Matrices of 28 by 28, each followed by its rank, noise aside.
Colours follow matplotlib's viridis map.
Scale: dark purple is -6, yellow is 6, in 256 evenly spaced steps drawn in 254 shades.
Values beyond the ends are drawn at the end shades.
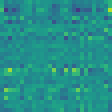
four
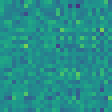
four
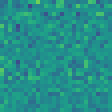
five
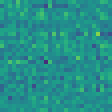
four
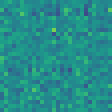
five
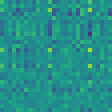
two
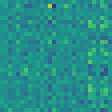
three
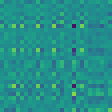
two
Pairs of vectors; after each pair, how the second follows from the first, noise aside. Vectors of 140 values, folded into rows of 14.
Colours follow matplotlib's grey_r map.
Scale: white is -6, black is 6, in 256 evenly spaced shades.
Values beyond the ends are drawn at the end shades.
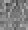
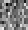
scaled up.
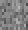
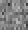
copied.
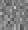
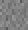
wrapped around, negated, shrunk.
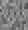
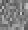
negated.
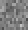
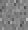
negated, partly zeroed.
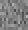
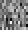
wrapped around, scaled up.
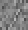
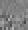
reversed, partly zeroed.
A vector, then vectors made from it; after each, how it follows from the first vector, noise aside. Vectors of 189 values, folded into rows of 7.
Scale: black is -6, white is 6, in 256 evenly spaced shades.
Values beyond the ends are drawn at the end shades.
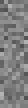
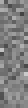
negated.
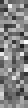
scaled up.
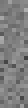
reversed, partly zeroed.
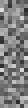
reversed, negated, scaled up.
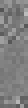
reversed, partly zeroed.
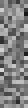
reversed, negated, scaled up.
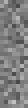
wrapped around.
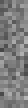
sign-scrambled.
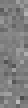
reversed, partly zeroed.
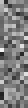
negated, scaled up.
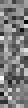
wrapped around, scaled up.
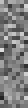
negated, scaled up.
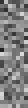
scaled up.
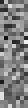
scaled up.
